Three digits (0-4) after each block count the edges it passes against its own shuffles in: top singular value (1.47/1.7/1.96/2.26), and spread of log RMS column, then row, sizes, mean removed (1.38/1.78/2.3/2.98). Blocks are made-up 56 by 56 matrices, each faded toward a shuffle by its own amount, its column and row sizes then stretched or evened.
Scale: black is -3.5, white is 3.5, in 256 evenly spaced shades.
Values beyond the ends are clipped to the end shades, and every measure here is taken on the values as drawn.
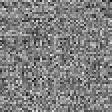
3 0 1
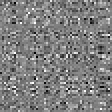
4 2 3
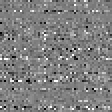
0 1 4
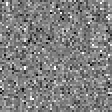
2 0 0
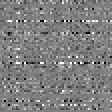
2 1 4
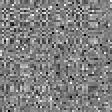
4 0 1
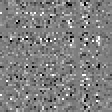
1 3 3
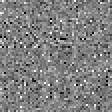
0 0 2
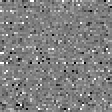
0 0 3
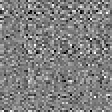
4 1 3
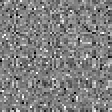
4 0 1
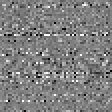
3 0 4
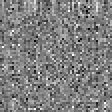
2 2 0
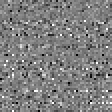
1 0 3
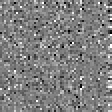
2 2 1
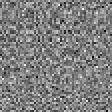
4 0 2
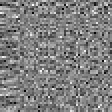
4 0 2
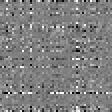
4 3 4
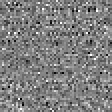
2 1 2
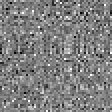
4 0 1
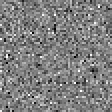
1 0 1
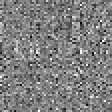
3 2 1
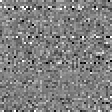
1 0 3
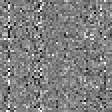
3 3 0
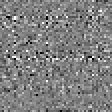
3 1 3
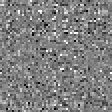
2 1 2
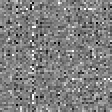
2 2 1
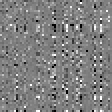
4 4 1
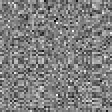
4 1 0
